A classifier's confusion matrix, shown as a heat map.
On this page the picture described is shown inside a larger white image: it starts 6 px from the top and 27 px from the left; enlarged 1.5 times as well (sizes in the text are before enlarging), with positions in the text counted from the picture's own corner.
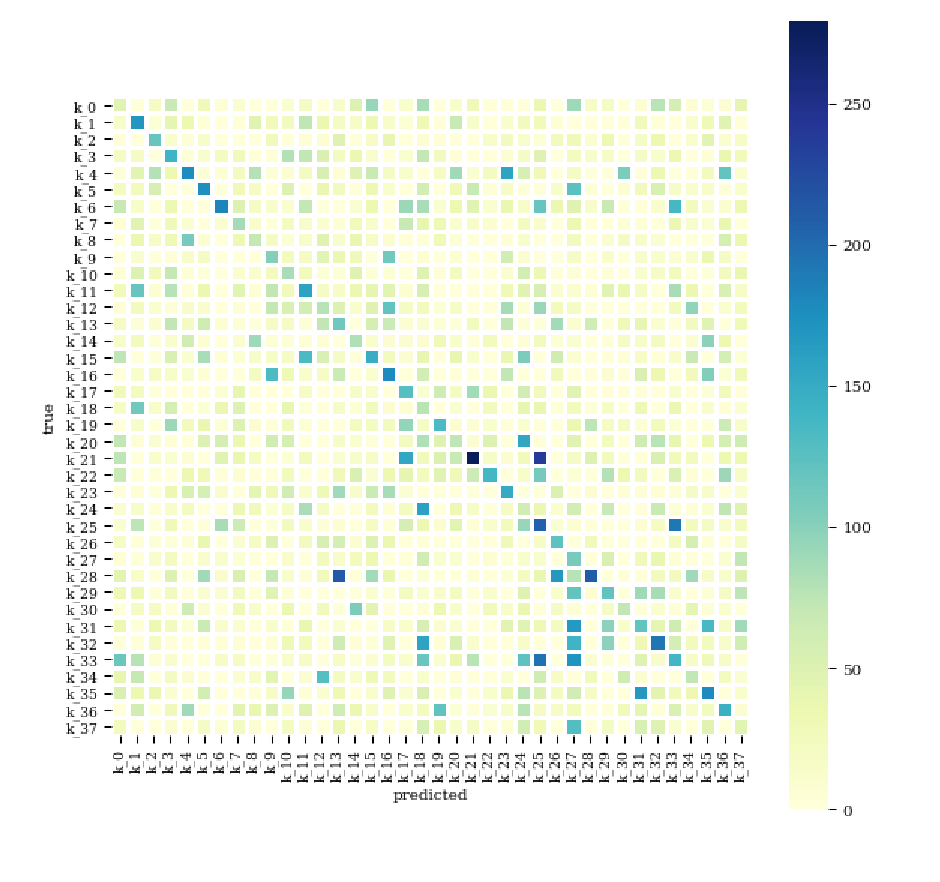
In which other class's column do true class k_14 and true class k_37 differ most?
k_27
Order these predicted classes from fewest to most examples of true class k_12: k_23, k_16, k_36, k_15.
k_36, k_15, k_23, k_16
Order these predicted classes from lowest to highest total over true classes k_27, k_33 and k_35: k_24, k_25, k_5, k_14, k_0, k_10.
k_14, k_5, k_10, k_0, k_24, k_25
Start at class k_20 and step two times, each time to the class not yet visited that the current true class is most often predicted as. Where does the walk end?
k_18
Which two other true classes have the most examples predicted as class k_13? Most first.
k_28, k_23
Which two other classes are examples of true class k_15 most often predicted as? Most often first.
k_11, k_24
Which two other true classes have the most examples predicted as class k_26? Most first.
k_28, k_13
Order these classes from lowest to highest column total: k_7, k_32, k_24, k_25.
k_7, k_32, k_24, k_25
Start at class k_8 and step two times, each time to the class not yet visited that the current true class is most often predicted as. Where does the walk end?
k_23
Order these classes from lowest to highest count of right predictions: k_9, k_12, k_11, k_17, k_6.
k_12, k_9, k_17, k_11, k_6
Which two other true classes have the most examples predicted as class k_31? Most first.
k_35, k_29
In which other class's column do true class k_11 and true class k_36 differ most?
k_19
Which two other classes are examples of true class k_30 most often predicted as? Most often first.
k_14, k_4
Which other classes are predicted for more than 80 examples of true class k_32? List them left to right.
k_18, k_27, k_29
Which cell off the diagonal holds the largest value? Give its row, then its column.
k_21, k_25
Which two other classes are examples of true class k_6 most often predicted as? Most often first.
k_33, k_25
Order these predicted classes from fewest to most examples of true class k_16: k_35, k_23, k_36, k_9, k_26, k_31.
k_36, k_26, k_31, k_23, k_35, k_9
